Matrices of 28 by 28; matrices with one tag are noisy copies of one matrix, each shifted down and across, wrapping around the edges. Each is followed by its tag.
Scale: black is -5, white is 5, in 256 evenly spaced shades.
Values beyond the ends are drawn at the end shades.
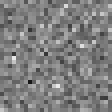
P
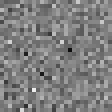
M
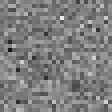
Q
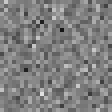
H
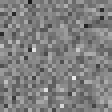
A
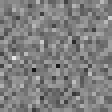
P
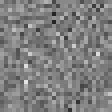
A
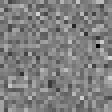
Q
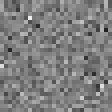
M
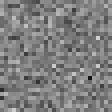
Q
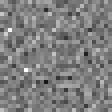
P
